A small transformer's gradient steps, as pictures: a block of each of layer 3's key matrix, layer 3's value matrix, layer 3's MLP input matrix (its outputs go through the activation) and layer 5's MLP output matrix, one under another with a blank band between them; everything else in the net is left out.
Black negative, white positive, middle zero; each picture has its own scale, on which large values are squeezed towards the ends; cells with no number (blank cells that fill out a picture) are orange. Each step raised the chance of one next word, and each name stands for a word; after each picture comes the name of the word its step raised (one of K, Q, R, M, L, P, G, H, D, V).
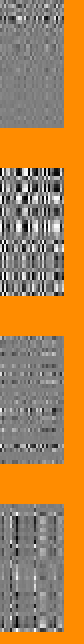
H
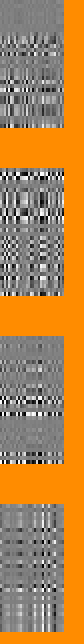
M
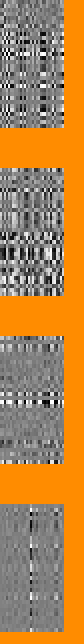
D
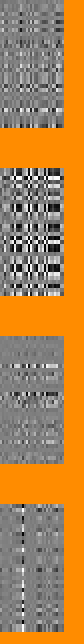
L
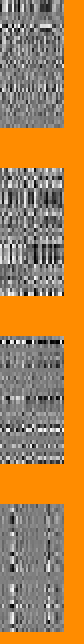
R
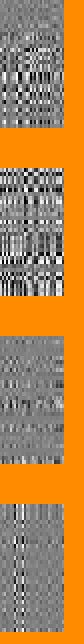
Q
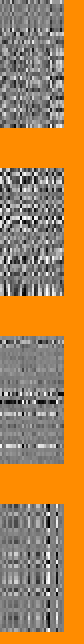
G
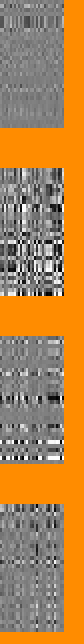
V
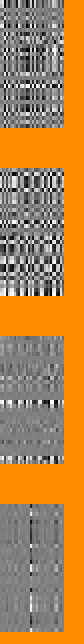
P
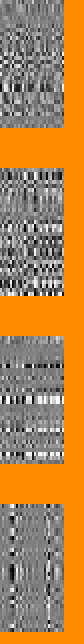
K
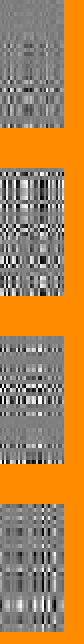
P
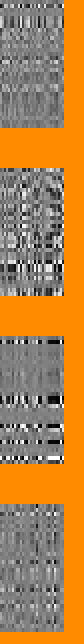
R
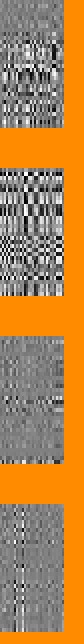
M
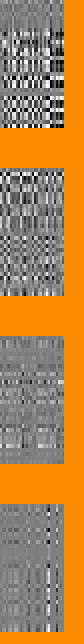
M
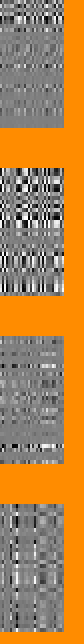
G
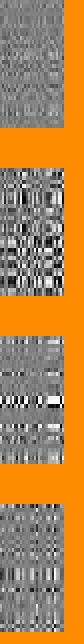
K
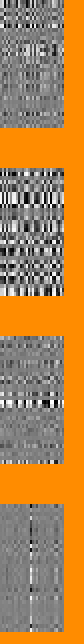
K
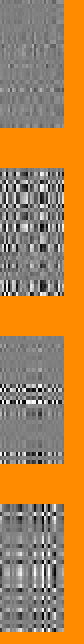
G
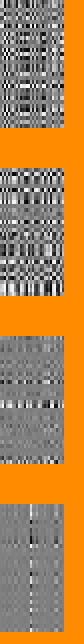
Q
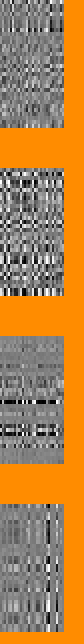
P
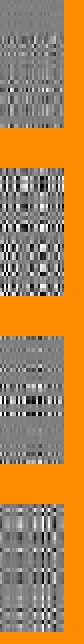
L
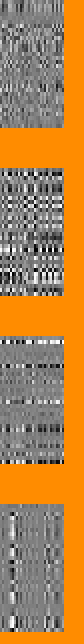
H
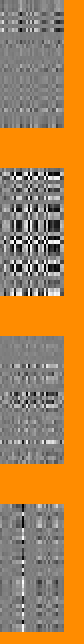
V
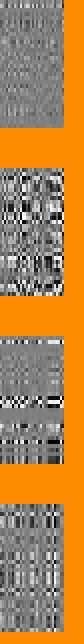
G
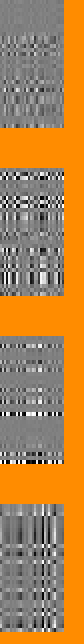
H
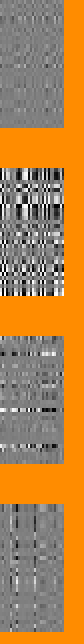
V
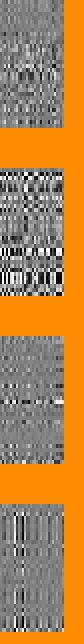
H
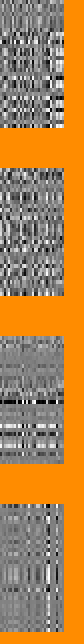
K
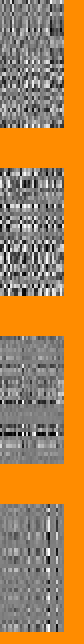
L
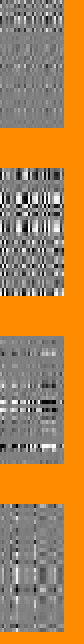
K
